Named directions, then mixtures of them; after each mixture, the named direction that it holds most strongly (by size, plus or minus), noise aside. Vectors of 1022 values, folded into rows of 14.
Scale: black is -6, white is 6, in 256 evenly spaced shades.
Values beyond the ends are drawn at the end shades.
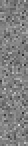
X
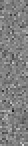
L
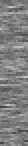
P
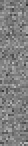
L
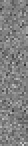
L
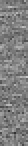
P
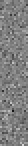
L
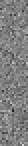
L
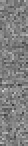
L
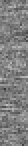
P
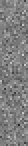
X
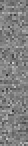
L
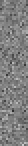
L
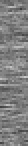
P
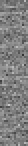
X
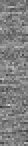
P
